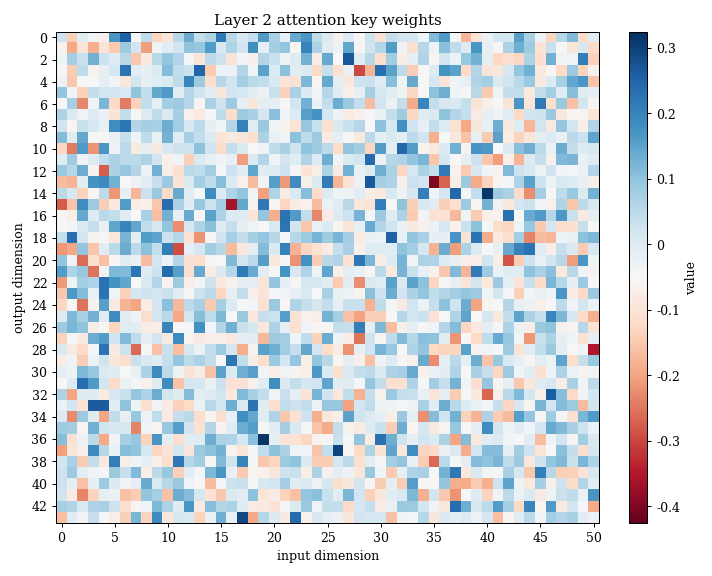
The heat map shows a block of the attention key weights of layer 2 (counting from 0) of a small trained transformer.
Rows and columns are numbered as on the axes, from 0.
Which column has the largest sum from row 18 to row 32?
10
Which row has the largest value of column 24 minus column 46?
18
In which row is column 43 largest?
19
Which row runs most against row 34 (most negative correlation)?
28
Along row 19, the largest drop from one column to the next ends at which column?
11
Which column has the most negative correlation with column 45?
31
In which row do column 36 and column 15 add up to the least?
41
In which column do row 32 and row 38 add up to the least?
35
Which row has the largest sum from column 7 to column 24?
21
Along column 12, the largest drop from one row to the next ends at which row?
33
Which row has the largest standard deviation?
13
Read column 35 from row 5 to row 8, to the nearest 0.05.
0.1 0.05 0 0.05
